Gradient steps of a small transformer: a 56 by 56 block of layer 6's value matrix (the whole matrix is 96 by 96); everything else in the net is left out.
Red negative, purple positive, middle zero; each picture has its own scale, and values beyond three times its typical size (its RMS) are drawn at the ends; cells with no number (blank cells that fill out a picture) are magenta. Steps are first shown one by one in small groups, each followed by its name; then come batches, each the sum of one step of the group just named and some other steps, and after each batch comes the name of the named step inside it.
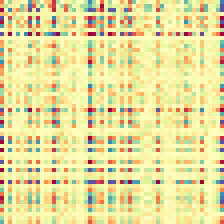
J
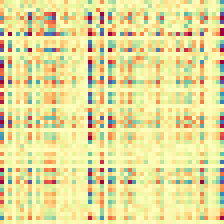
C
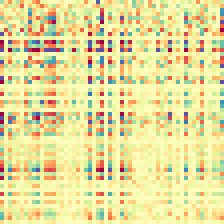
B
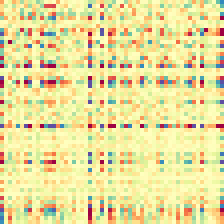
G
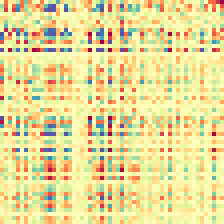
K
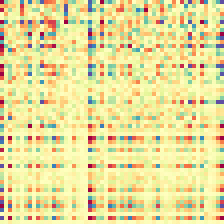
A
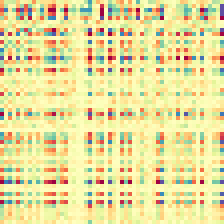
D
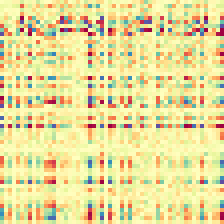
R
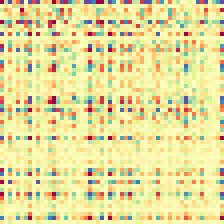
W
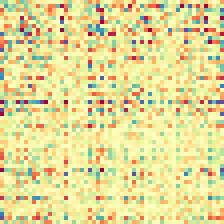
R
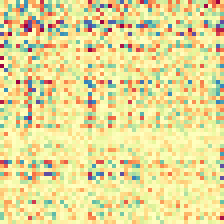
R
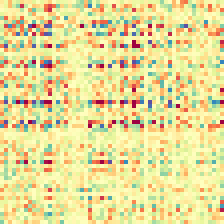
G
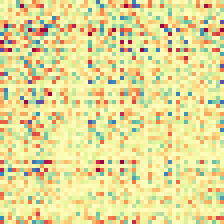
B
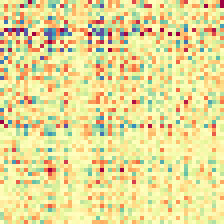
K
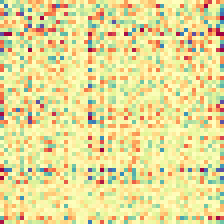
D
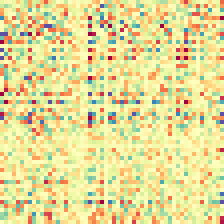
D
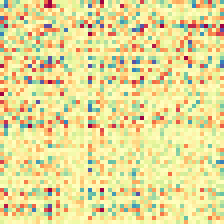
G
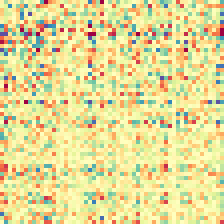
B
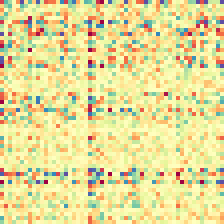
W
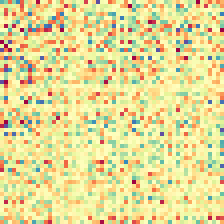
B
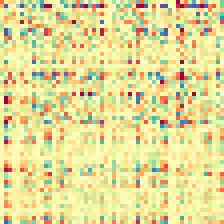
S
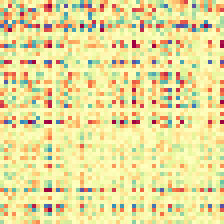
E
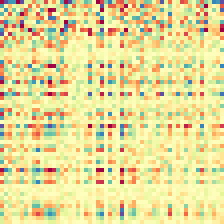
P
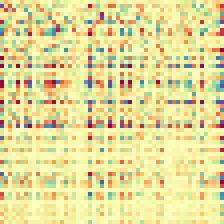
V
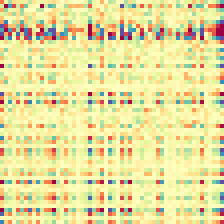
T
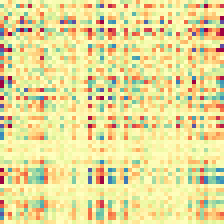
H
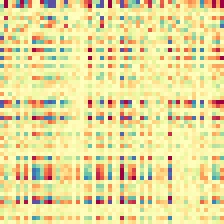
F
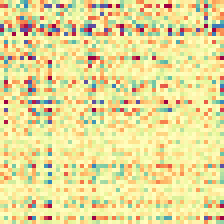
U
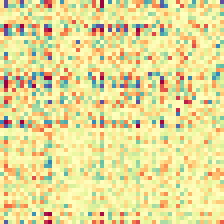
S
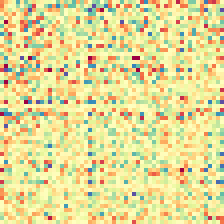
U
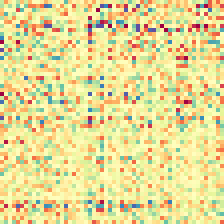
F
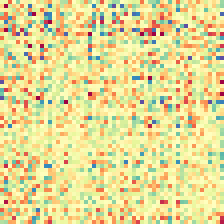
T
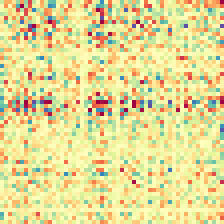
F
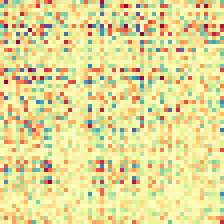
P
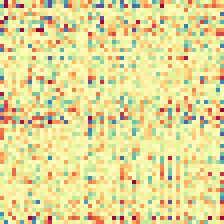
F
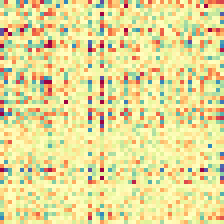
P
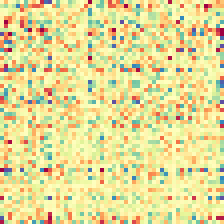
H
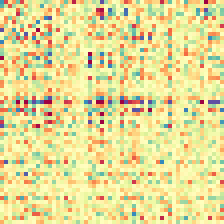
V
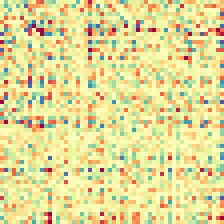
F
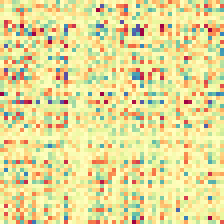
P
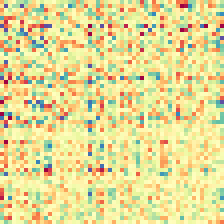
S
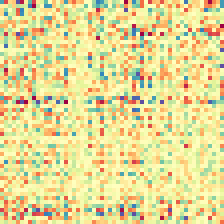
T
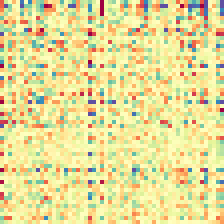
S
